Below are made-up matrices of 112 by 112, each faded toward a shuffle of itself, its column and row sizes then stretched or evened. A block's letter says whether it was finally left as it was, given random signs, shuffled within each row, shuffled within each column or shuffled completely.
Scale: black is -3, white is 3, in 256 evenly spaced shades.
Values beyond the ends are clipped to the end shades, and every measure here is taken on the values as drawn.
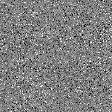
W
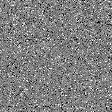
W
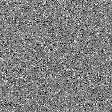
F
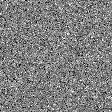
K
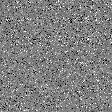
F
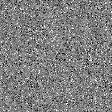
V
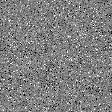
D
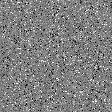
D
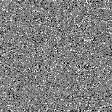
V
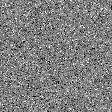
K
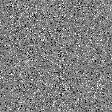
W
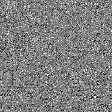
V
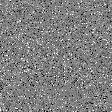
F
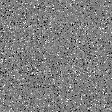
W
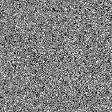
V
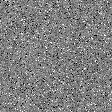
K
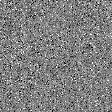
D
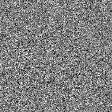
W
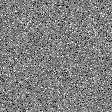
K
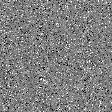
D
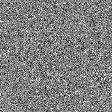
V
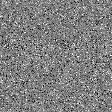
F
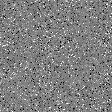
D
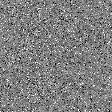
D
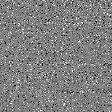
V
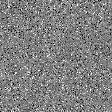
W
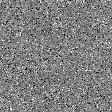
K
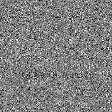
V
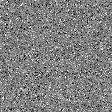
F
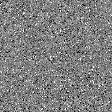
W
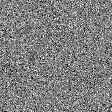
K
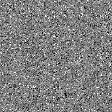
V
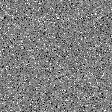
F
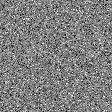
K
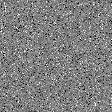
D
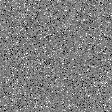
W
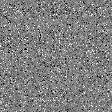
W
